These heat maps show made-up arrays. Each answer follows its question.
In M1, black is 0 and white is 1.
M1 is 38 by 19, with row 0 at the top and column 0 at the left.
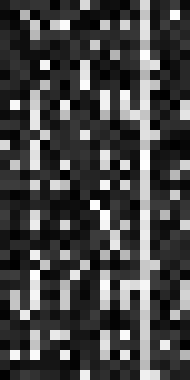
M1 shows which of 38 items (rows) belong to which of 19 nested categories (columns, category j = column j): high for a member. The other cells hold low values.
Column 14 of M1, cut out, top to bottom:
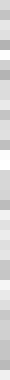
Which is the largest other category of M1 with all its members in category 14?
3
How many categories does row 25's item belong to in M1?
5
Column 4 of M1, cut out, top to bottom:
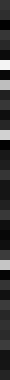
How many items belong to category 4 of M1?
4
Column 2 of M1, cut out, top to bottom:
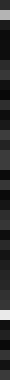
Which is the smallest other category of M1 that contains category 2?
17
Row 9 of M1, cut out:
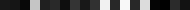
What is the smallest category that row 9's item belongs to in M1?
12
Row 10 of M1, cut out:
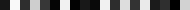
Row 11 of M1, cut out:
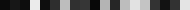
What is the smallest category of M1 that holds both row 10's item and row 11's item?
18
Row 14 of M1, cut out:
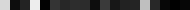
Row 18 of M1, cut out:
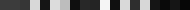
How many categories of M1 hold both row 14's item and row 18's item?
2
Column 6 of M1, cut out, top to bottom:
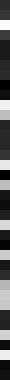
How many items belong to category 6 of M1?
12
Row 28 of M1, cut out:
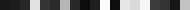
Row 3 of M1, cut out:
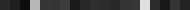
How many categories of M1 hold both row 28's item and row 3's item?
2
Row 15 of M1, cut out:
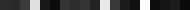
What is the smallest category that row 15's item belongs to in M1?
10
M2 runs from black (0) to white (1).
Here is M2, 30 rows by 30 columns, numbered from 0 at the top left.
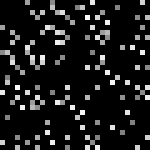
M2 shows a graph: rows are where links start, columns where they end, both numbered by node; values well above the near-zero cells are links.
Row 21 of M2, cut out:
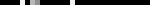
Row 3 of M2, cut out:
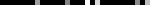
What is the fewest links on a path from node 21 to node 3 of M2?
2
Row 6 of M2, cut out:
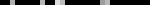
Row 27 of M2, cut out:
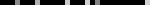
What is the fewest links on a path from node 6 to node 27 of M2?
3
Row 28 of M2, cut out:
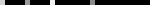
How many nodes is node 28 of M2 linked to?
4
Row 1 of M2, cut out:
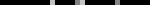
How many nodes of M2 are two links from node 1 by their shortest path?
6
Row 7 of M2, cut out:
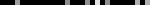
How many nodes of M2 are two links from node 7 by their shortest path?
4
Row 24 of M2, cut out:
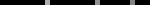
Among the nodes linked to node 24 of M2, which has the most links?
node 19
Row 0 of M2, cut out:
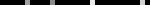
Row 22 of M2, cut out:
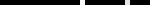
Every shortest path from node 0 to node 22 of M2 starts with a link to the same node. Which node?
node 10
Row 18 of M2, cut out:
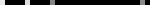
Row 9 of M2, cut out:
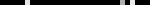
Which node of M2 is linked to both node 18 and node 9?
node 5
